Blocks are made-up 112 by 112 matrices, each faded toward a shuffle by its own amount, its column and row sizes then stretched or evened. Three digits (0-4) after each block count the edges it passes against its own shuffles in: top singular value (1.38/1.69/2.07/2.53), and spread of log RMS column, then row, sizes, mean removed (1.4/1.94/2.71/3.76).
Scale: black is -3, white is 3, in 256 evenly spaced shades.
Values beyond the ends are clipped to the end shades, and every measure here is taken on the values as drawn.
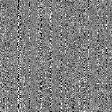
3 4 1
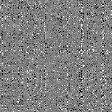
3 3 2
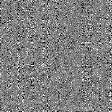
2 3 1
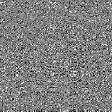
3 1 3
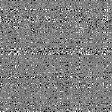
2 3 4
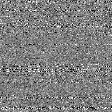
2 0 4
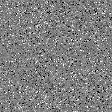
1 0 2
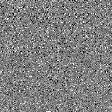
2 1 2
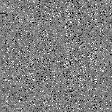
0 2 2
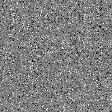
1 1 0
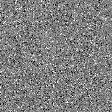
1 1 0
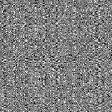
4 2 0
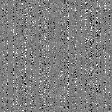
1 4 0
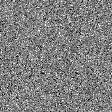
1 0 0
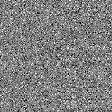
3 1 0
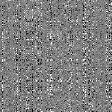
3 4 2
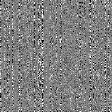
3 4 1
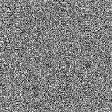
3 1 0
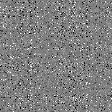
1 2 2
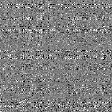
3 2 4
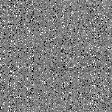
1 3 0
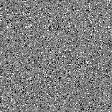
2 1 1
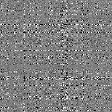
3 3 4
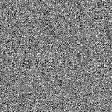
2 1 1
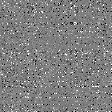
1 2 3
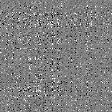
1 3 3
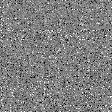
1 0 2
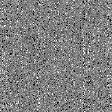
1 3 0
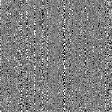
3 4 0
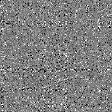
2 2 2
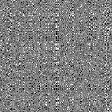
4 3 1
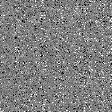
0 2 2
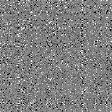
3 3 2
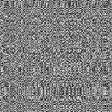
4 3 1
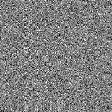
3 1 0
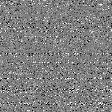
1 0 3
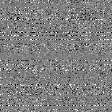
1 1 4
